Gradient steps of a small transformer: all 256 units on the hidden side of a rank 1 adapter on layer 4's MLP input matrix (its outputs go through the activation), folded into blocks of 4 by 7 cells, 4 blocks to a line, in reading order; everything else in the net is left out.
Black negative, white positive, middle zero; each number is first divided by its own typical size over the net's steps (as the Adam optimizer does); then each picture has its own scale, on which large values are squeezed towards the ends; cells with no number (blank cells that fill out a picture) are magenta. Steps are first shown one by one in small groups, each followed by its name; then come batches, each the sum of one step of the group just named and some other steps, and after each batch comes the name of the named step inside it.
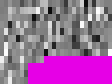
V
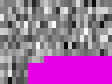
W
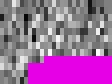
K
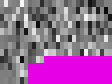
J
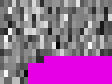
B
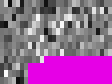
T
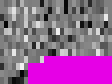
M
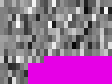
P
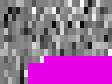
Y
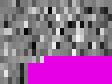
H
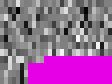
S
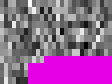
H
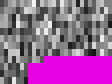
P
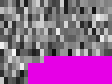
M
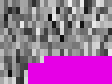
Y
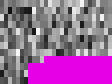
Y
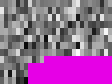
H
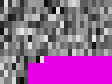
T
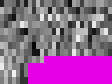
H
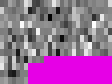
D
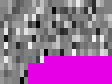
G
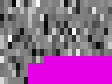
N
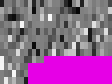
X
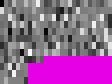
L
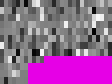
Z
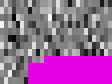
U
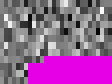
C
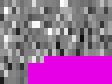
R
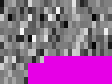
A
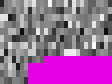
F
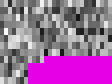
G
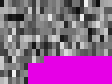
X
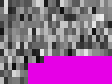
Z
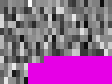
U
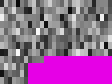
F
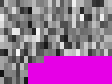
F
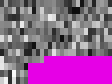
X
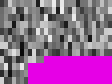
D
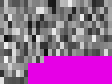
G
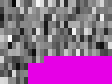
N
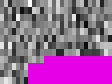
U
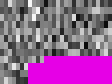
G
